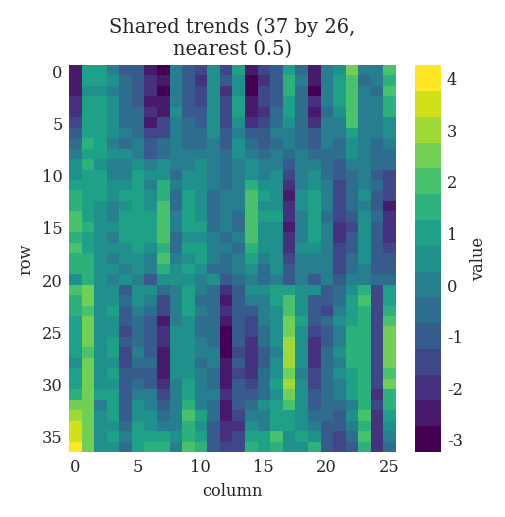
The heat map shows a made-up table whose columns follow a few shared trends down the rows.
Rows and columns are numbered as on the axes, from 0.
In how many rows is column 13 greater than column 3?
5
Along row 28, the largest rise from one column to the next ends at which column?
25
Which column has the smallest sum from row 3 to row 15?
17
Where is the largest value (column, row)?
0, 36
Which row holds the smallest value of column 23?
1
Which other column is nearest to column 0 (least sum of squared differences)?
9
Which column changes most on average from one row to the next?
7
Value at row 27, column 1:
2
